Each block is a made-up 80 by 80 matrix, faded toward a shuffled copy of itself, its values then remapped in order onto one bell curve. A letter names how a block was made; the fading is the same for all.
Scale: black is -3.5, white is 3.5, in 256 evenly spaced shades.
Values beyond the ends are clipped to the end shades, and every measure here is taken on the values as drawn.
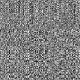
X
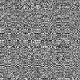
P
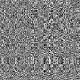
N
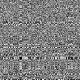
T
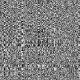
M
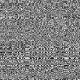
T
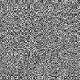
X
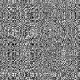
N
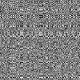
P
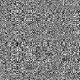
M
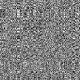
X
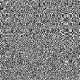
X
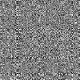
M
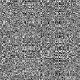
M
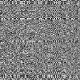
P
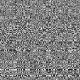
T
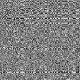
P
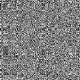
M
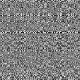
T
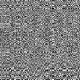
P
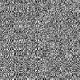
X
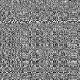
P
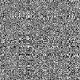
M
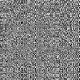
N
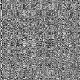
M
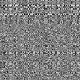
T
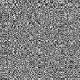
X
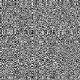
N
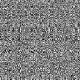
M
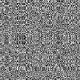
N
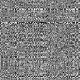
T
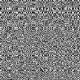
P
